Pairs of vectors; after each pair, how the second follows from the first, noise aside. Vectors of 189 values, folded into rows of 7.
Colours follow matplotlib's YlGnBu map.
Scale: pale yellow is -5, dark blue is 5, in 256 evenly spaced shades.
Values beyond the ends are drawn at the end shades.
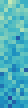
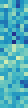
wrapped around.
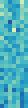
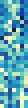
negated, scaled up.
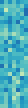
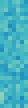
reversed, negated, shrunk.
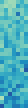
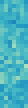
wrapped around, negated, shrunk.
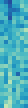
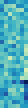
wrapped around.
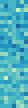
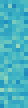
wrapped around, shrunk.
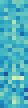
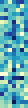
negated, scaled up.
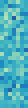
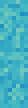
shrunk.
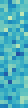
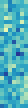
copied.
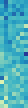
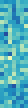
wrapped around.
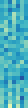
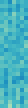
shrunk.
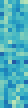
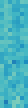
shrunk.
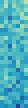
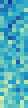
reversed.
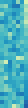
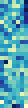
negated, scaled up.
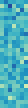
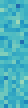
wrapped around, negated, shrunk.
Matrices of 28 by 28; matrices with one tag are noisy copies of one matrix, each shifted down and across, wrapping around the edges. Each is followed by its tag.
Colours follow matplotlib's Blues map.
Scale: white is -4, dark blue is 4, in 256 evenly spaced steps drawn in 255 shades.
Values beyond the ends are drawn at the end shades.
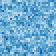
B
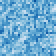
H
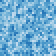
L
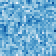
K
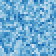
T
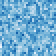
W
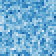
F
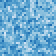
F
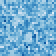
W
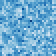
W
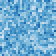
H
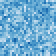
K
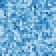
T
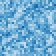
H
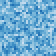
T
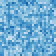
B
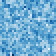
T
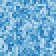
L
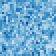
W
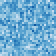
W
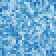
T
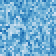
W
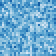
B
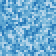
H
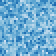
F
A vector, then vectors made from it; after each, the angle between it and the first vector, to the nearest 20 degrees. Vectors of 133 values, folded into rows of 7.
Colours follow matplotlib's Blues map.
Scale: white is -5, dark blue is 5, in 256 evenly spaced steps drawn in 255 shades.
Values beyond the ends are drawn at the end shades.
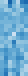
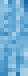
40 degrees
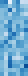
140 degrees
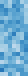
120 degrees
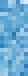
140 degrees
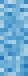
100 degrees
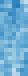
120 degrees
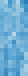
20 degrees
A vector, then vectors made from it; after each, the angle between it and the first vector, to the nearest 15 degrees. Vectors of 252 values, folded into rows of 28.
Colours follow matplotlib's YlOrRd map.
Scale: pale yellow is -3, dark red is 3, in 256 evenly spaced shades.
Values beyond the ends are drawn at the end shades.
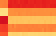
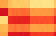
165 degrees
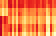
45 degrees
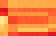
150 degrees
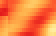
105 degrees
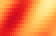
90 degrees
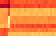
60 degrees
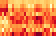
135 degrees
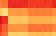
15 degrees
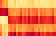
165 degrees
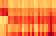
150 degrees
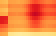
60 degrees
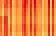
75 degrees
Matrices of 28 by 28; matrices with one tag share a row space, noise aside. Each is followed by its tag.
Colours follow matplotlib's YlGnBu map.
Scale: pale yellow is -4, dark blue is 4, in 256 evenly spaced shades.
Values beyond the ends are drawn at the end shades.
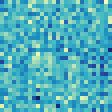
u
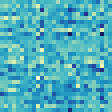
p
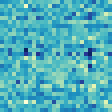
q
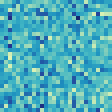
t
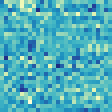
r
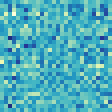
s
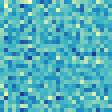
r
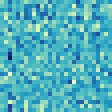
t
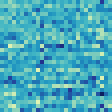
p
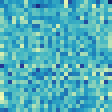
u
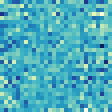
s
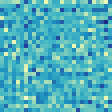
q
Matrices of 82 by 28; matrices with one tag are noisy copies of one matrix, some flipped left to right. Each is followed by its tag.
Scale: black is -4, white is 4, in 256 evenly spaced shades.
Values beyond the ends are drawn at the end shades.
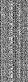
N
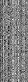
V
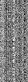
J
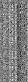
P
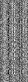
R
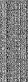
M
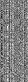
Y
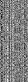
Y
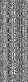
R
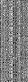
N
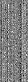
M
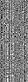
Y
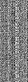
N
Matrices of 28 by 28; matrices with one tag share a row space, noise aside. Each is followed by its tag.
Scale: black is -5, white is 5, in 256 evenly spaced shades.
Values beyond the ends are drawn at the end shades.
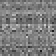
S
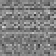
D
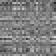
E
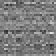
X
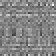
S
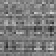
X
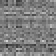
X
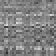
X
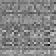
D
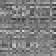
E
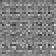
S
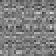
X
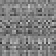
S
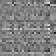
D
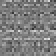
D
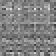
D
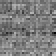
E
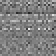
S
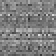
S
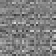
E
